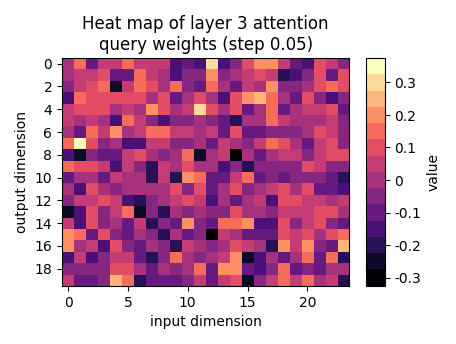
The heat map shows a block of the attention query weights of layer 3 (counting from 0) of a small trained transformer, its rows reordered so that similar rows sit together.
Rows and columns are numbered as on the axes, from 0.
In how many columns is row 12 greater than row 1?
9
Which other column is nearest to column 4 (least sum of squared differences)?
14
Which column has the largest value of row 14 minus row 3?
13
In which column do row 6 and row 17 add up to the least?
15
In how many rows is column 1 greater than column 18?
10
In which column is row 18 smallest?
16
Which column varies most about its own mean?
1
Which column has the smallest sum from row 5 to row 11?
23
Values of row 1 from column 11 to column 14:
-0.05 0.2 -0.05 0
